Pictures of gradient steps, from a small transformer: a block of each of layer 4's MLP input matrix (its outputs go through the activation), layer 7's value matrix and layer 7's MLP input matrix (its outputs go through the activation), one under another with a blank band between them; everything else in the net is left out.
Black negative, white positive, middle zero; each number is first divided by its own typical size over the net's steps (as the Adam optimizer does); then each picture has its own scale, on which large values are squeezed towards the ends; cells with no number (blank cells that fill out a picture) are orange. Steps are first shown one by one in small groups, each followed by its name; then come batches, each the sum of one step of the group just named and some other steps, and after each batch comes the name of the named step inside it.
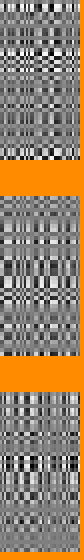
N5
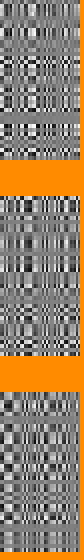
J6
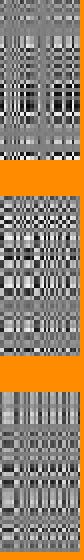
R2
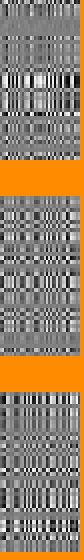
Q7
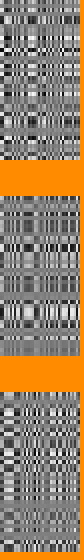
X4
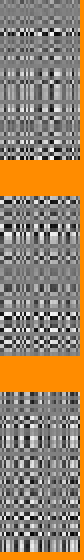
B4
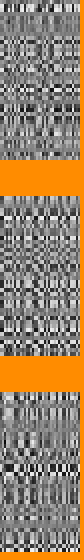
R2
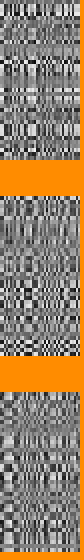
J6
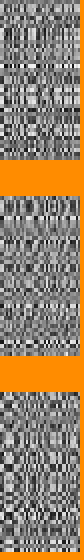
J6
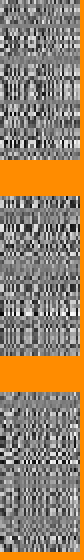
X4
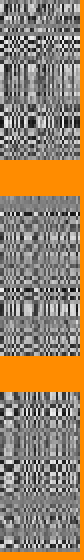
X4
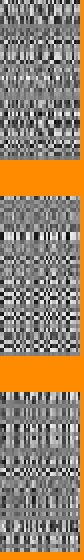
Q7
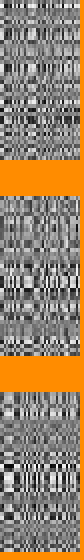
J6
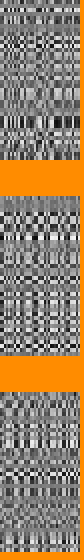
B4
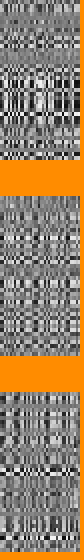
Q7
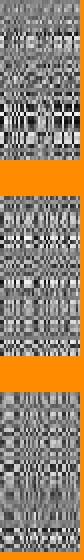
R2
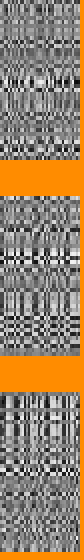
Q7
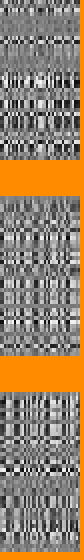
Q7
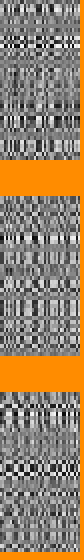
N5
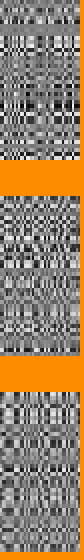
R2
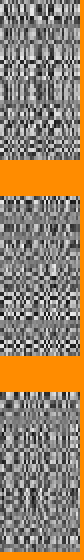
J6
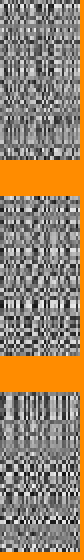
N5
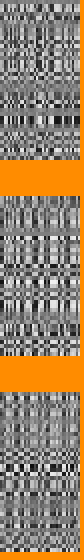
N5
